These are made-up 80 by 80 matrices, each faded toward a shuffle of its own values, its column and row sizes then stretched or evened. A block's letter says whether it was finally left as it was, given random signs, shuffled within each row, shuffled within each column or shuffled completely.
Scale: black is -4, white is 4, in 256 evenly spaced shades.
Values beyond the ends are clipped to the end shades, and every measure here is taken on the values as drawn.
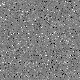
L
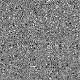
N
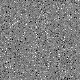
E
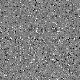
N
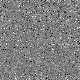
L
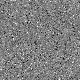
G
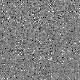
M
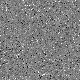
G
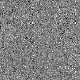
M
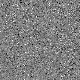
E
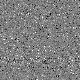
L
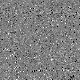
M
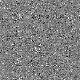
N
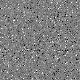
M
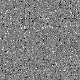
M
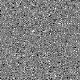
N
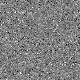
L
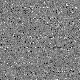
L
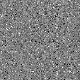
N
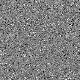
L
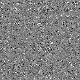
M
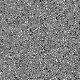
E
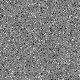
G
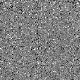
N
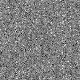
E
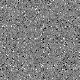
N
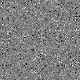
N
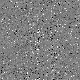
E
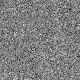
G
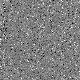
E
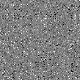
N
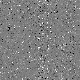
E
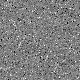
G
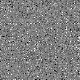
N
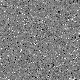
G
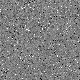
G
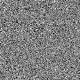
L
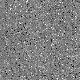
E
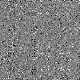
N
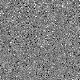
N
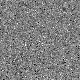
G
